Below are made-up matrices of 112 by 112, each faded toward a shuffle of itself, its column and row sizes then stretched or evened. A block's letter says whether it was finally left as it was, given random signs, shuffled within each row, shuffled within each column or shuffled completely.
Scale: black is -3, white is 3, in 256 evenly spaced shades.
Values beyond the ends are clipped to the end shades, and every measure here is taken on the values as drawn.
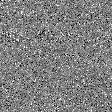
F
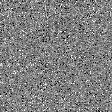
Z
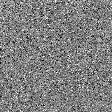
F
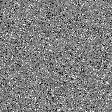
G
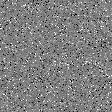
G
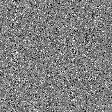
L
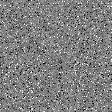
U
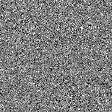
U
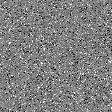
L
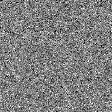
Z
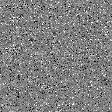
U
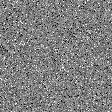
G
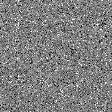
U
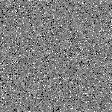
L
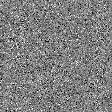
L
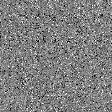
U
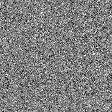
L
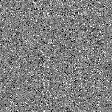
Z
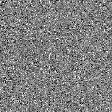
Z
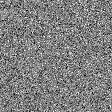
G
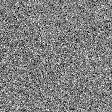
G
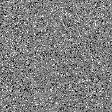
U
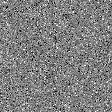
L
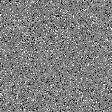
Z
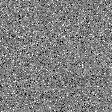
F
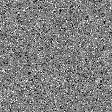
F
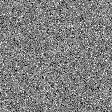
G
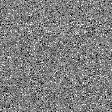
Z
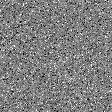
G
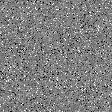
F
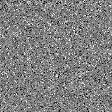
Z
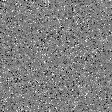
G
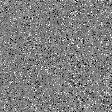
Z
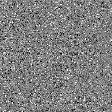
Z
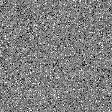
L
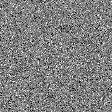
U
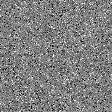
L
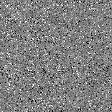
U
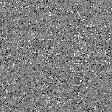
Z
